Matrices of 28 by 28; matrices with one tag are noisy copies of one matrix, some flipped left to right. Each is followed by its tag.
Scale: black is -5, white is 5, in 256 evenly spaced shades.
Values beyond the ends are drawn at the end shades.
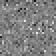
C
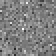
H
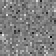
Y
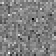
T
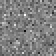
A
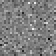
H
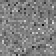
C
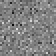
C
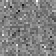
Y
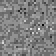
C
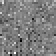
T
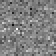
C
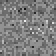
C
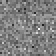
C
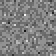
A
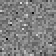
H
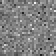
H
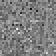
C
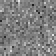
Y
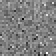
T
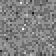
H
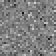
H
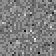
A
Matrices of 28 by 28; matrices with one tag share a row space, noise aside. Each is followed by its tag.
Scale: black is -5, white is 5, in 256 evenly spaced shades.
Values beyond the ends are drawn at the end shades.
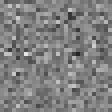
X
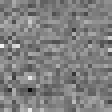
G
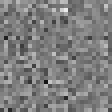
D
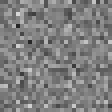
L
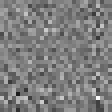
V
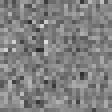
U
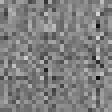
V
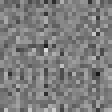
V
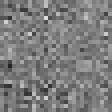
D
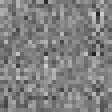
V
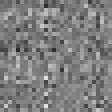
V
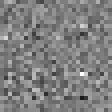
U
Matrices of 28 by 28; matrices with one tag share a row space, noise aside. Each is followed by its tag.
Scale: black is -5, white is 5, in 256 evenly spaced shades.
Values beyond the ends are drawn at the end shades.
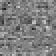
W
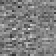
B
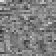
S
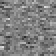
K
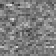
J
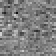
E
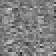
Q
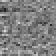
W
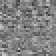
W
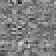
B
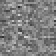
B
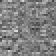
E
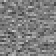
B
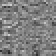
E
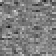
E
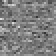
W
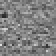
W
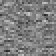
J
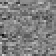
W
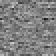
J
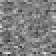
E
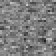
S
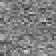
S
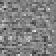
W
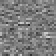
J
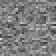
E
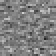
K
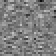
Q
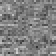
E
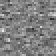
K
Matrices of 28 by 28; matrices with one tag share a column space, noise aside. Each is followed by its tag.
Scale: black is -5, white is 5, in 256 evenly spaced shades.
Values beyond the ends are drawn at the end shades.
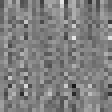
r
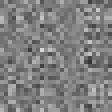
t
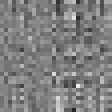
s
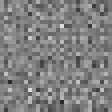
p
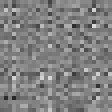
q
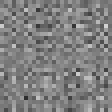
q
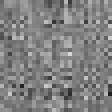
r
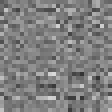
q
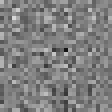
t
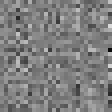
t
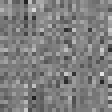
s
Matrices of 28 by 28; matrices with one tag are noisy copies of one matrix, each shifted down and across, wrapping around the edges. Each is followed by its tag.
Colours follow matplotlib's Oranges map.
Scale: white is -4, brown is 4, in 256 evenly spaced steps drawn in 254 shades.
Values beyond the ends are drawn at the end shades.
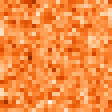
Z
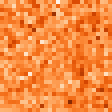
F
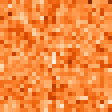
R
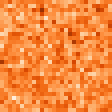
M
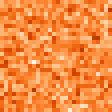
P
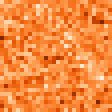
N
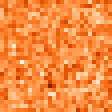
M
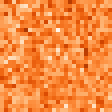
M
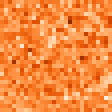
N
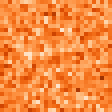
N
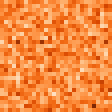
P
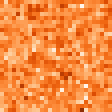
Z
